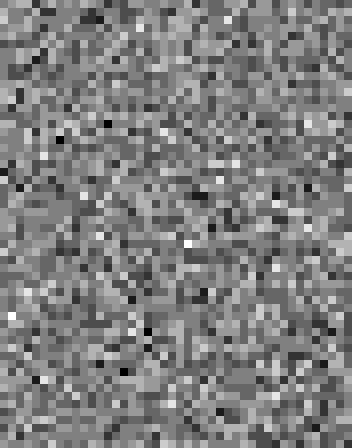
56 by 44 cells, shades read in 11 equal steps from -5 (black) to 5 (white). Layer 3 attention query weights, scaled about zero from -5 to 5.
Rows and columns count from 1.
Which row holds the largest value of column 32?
35
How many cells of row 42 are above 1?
6
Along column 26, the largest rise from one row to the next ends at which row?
49
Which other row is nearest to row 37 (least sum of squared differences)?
20
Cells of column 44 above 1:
10
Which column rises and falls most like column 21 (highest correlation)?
7
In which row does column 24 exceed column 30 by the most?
31
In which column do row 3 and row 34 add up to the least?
11
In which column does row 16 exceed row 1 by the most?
39
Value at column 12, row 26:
-2
